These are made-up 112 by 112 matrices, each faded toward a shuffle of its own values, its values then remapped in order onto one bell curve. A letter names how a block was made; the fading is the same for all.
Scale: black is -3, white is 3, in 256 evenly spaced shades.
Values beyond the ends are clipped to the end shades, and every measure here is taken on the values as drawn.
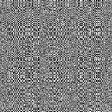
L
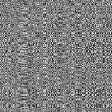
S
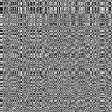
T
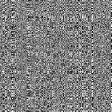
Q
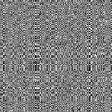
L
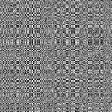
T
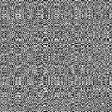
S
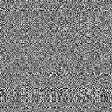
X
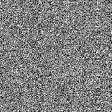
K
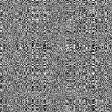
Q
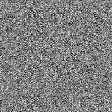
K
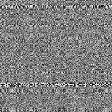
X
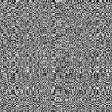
S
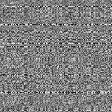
X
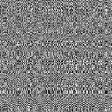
S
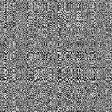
Q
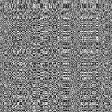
S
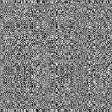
Q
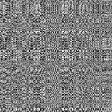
S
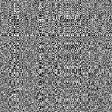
Q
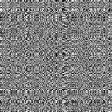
S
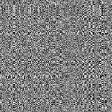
Q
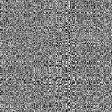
Q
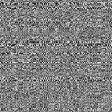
X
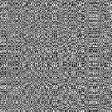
S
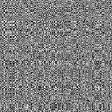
Q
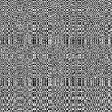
T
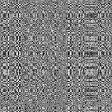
L
